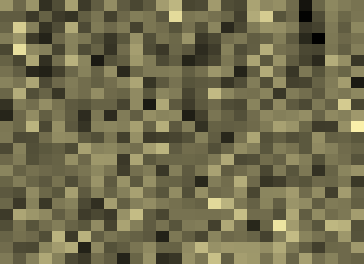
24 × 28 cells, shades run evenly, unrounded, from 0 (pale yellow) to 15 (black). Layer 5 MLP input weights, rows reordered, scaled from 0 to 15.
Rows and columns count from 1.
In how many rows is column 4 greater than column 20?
17
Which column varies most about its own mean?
28
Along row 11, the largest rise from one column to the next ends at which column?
15
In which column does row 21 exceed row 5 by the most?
2
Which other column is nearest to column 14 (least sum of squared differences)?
21
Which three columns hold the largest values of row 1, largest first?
24, 4, 7
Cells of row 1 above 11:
3
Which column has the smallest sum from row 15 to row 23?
23
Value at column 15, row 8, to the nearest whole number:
10
